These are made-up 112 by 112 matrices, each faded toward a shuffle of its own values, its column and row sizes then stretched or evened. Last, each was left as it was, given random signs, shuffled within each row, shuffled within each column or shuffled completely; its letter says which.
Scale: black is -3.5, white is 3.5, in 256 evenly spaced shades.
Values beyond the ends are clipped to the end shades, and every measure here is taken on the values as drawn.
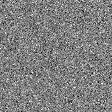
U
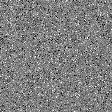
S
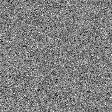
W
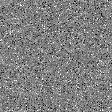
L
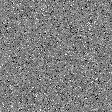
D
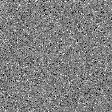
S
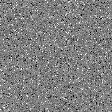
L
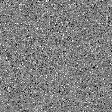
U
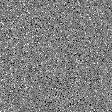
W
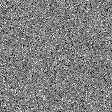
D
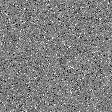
D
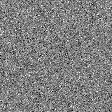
D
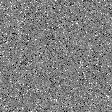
D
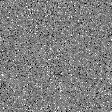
L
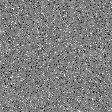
W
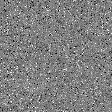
W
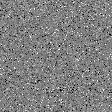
U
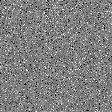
L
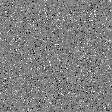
S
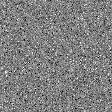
W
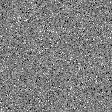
D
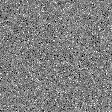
D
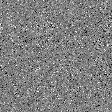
S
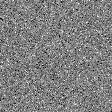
D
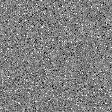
S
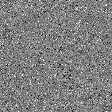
U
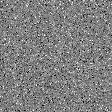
U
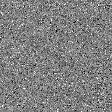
S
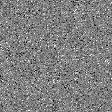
L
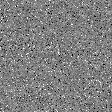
D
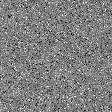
D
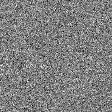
W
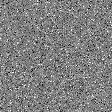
D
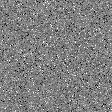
D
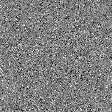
S
